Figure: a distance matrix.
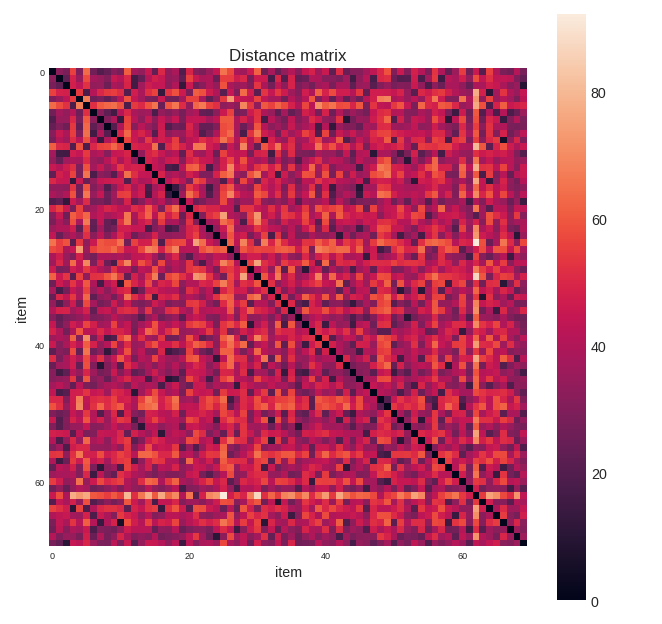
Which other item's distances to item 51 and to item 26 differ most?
54
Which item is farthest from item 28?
30
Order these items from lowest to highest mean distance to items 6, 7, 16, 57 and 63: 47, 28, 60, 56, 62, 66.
66, 47, 28, 60, 56, 62
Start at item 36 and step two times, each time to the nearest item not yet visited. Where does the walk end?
13
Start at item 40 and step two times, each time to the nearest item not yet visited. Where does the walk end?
29
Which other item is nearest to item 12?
47
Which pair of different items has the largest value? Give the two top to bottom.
25, 62
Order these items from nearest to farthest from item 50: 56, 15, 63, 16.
63, 16, 15, 56
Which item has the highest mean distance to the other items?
62
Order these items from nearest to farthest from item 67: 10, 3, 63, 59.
63, 59, 10, 3
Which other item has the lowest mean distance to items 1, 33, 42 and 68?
24
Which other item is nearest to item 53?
16
